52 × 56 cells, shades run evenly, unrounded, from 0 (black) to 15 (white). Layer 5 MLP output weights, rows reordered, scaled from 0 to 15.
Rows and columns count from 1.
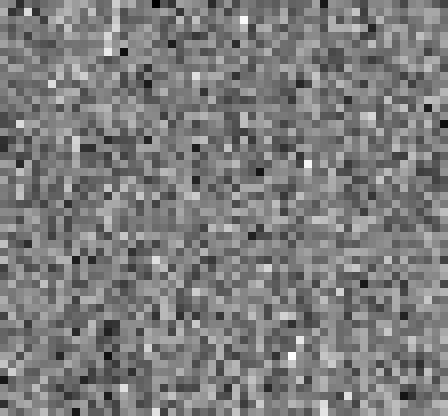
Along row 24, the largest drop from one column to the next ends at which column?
10
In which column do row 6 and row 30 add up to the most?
16
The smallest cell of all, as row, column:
1, 20
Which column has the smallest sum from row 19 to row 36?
25
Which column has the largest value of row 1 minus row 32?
17
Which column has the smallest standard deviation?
24
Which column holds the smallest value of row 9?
19
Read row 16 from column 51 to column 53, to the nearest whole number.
5 10 6
